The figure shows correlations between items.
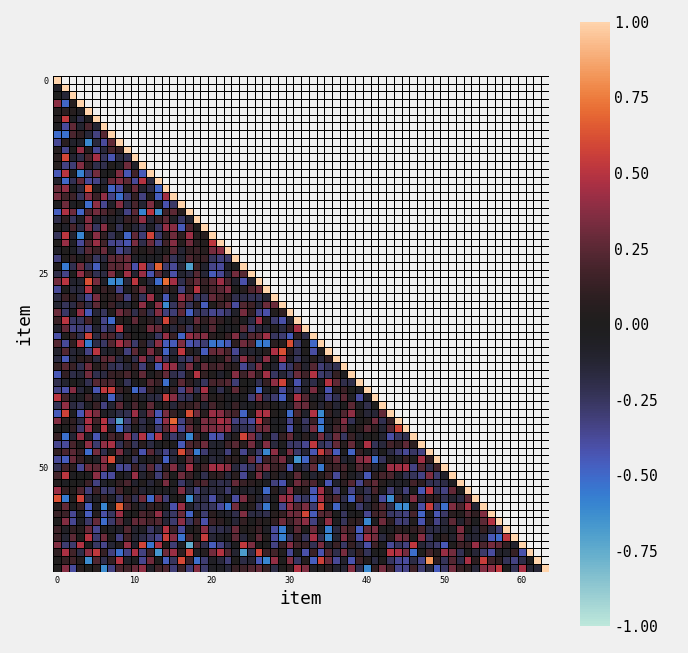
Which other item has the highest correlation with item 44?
15
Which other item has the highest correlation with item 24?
13
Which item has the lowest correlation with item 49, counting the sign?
31
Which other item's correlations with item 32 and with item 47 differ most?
56
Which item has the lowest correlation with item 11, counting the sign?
17
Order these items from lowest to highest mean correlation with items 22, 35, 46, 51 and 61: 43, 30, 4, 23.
23, 30, 4, 43
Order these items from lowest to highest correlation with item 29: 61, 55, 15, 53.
55, 15, 53, 61
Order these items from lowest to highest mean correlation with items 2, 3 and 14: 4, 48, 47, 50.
50, 48, 47, 4
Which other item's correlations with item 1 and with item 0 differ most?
54
